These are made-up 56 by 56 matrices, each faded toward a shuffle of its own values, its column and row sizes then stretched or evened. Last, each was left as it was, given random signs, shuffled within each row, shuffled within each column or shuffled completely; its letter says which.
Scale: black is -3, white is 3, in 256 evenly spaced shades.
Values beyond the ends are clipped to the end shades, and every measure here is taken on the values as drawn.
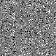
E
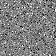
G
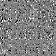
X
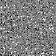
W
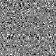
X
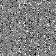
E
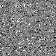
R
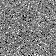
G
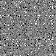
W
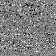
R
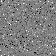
G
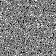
G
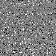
R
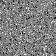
G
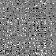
X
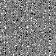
E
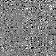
X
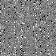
E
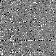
W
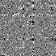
X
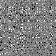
X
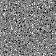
E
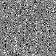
E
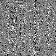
E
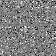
R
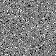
G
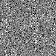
E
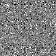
W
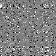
X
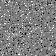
G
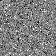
G
